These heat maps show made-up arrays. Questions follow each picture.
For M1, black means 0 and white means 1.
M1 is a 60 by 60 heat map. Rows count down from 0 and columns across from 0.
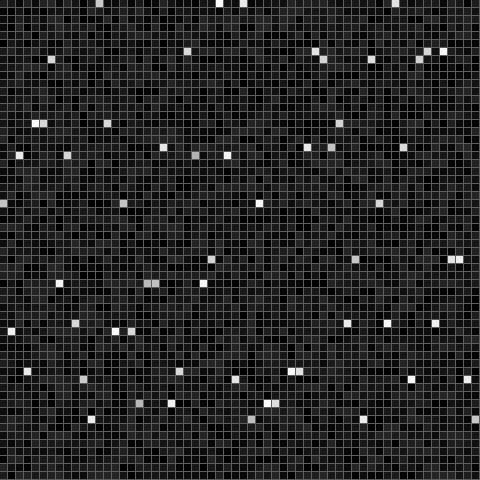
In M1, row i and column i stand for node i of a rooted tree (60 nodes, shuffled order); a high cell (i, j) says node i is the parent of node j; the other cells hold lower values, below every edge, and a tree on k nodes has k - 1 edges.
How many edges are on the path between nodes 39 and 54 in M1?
4
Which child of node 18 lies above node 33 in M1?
50
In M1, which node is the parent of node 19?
35
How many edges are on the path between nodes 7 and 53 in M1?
2
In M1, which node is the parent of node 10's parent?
25
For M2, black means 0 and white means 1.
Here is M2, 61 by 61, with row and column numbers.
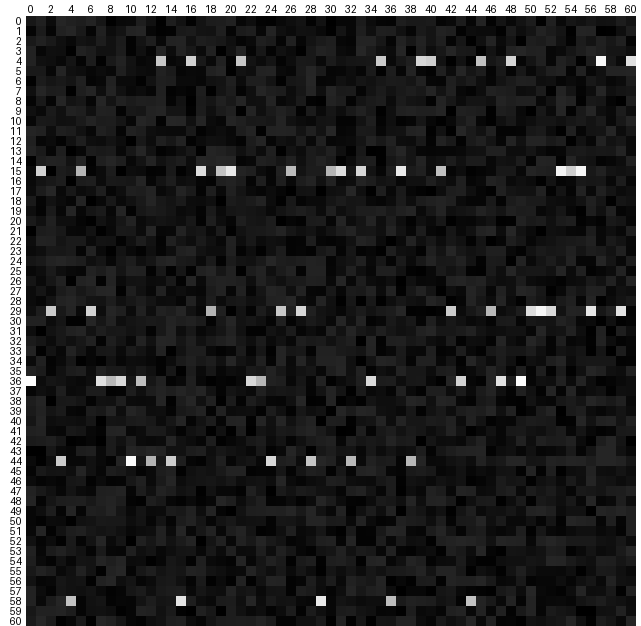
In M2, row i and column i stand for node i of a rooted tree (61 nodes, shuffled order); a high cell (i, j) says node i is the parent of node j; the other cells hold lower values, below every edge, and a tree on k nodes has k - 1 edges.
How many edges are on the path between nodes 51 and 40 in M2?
4
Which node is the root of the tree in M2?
58
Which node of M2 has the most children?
15
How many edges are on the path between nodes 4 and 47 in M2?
3
